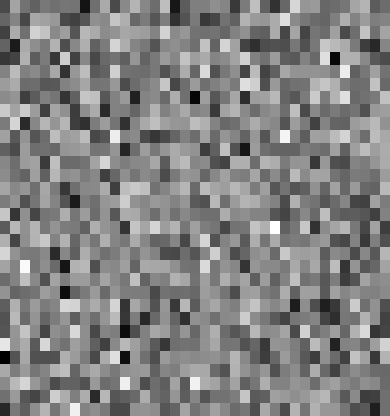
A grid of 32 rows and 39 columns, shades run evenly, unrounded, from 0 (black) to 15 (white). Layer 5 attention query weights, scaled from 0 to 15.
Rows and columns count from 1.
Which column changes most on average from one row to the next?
7
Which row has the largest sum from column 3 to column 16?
3
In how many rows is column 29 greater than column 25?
14
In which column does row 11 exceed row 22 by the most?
35
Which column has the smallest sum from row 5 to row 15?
22
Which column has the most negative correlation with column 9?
20
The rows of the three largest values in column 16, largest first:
18, 10, 9
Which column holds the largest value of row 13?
11
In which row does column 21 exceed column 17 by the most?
6
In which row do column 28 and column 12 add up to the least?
1
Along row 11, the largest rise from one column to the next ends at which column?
12
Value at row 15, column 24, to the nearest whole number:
11
